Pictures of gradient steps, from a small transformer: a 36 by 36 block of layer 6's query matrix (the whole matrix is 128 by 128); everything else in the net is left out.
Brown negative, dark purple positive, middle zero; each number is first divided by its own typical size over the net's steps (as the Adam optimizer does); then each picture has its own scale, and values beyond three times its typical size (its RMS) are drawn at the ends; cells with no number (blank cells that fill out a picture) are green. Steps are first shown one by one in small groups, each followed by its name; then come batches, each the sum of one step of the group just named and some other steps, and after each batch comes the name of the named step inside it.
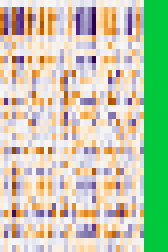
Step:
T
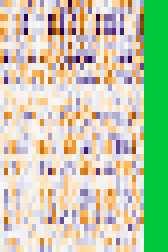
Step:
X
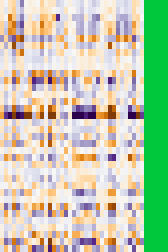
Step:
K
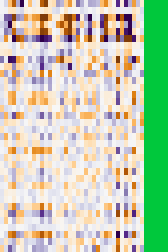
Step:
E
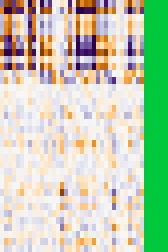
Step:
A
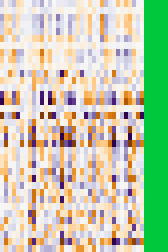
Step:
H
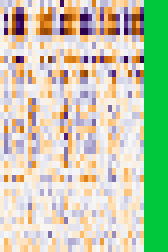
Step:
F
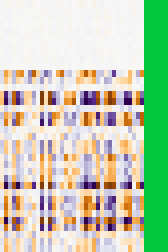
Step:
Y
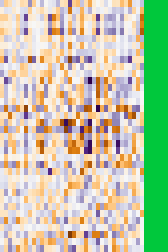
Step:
X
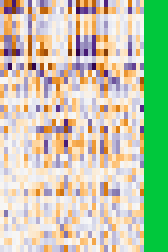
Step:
A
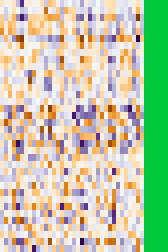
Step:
K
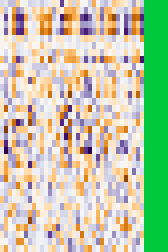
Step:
F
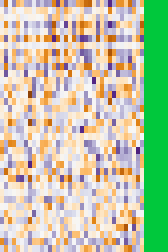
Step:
X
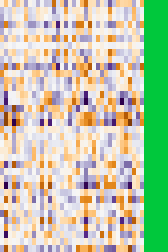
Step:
Y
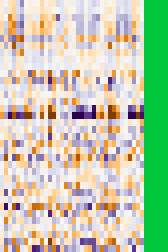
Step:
K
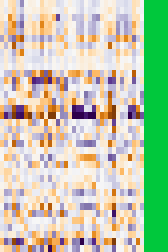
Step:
K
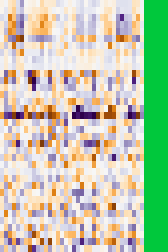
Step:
K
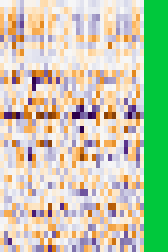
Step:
K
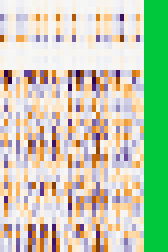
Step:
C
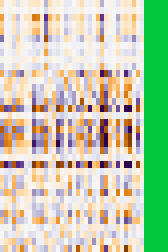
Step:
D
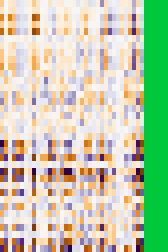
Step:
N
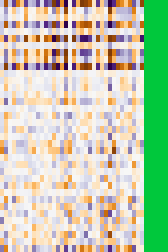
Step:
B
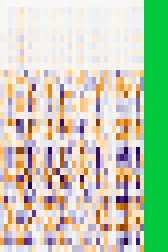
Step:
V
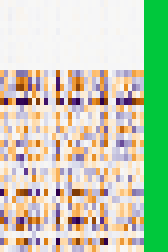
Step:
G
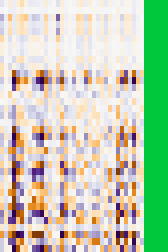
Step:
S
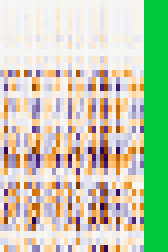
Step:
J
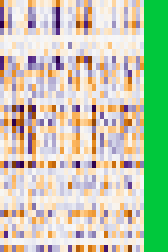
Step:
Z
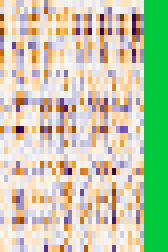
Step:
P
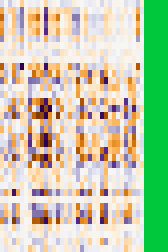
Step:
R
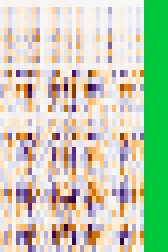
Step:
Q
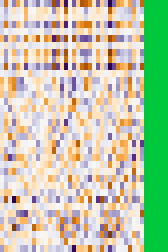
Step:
B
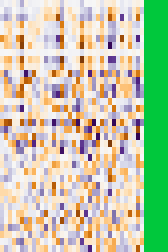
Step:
C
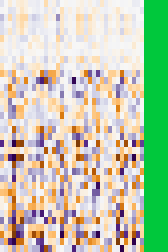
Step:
S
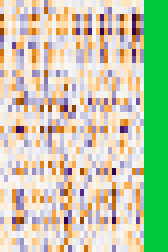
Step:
P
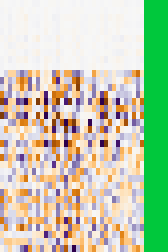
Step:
G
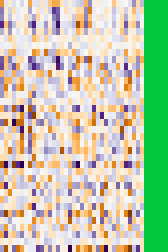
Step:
Z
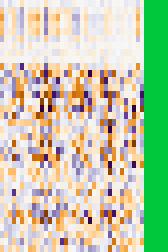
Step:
R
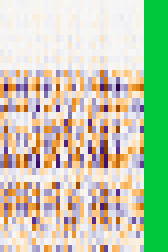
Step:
J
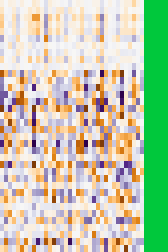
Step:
D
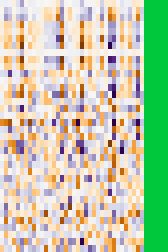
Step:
J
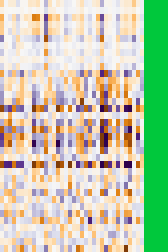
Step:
D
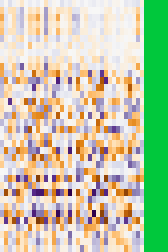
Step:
R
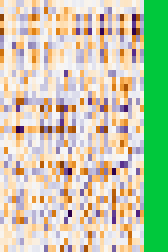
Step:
P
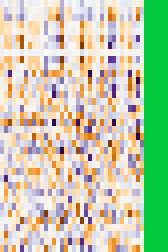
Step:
R
